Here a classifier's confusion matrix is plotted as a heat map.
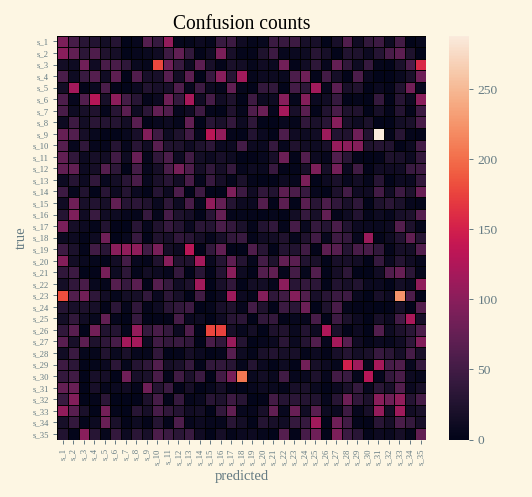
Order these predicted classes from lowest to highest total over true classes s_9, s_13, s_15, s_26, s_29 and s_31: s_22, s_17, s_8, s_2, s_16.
s_17, s_22, s_8, s_2, s_16
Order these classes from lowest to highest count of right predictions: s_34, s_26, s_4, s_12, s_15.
s_34, s_4, s_12, s_15, s_26
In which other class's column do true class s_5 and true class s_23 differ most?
s_33
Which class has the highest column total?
s_1
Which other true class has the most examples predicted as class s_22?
s_7
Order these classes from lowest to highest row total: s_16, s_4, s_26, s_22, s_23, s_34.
s_16, s_34, s_22, s_4, s_26, s_23
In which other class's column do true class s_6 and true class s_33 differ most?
s_4
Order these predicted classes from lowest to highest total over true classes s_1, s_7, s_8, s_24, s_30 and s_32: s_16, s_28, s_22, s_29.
s_29, s_16, s_28, s_22
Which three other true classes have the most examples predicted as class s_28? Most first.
s_29, s_10, s_32
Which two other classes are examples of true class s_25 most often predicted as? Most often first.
s_34, s_5
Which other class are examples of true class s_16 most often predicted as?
s_2
